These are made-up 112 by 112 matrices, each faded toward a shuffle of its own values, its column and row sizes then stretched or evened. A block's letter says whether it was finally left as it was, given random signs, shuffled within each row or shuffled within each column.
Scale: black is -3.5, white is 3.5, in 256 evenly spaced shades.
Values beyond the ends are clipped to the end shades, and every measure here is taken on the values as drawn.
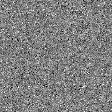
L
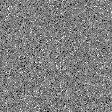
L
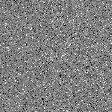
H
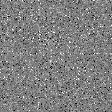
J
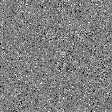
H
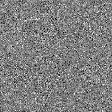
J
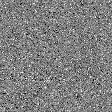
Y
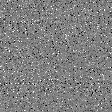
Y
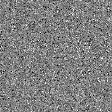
L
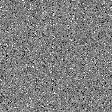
H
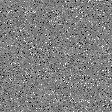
Y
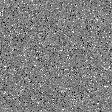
Y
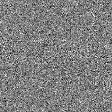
J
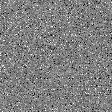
Y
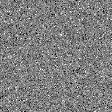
L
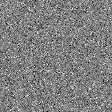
H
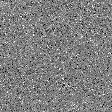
Y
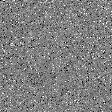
L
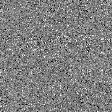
J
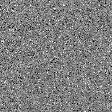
L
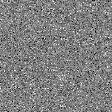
J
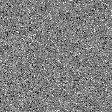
H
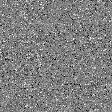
L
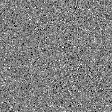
J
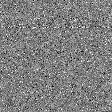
Y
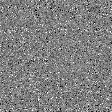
L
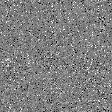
L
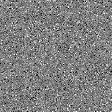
J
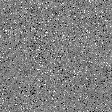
H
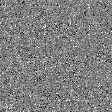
L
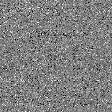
J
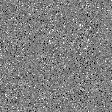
H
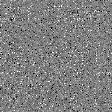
J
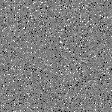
L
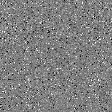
L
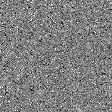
H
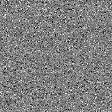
J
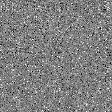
J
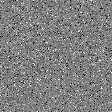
H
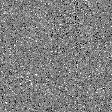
H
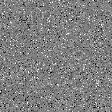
J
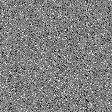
H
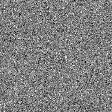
H
